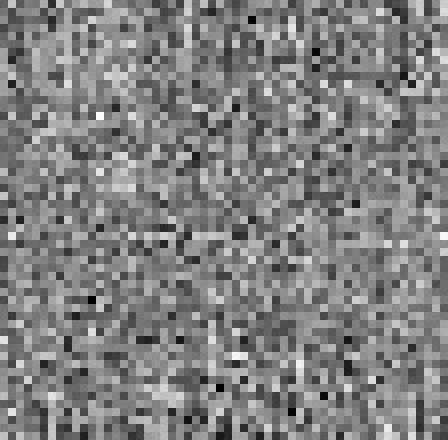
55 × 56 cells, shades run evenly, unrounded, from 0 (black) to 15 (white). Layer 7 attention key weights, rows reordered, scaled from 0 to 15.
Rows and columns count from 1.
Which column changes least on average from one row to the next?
46
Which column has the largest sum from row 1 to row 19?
9
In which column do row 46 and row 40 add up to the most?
38
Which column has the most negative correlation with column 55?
3
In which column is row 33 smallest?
25
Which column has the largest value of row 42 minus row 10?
51
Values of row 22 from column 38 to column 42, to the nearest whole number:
7 6 9 7 3
